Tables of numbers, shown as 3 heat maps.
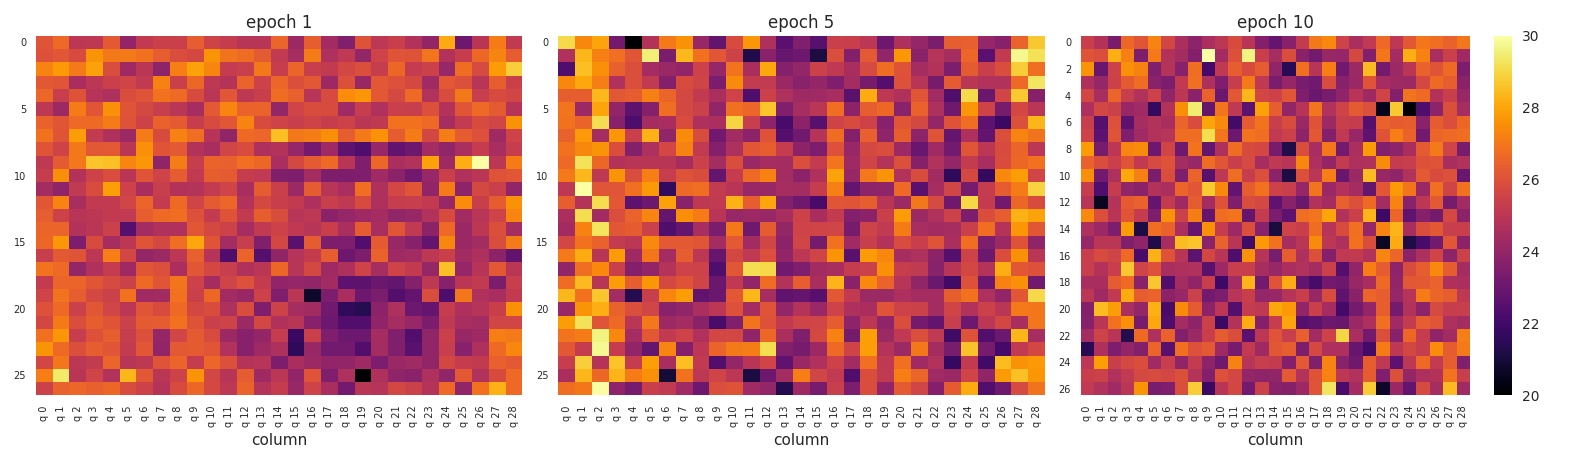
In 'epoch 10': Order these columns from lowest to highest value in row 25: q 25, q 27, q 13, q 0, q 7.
q 13, q 25, q 0, q 7, q 27
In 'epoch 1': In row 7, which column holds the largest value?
q 14
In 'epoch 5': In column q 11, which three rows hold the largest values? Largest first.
17, 19, 0
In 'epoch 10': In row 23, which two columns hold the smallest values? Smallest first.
q 0, q 21
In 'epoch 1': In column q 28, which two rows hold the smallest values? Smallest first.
16, 11
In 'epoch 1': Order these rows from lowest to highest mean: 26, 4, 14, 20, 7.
20, 14, 26, 4, 7
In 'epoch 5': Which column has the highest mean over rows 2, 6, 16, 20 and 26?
q 2
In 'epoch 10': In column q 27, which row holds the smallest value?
12
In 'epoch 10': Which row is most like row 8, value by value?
10
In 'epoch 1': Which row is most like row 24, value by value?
10
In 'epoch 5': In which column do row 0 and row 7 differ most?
q 4
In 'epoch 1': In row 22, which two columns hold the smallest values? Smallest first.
q 15, q 22
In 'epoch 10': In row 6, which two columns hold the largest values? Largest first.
q 9, q 10
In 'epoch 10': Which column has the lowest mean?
q 19
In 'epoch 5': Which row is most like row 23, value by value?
12
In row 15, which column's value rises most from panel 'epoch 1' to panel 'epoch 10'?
q 23
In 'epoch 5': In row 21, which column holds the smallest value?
q 9
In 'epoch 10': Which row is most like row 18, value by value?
21
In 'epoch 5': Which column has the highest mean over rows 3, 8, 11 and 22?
q 1
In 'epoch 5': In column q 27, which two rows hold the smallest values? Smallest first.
21, 23
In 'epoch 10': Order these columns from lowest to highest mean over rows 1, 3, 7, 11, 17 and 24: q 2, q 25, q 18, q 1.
q 1, q 18, q 25, q 2
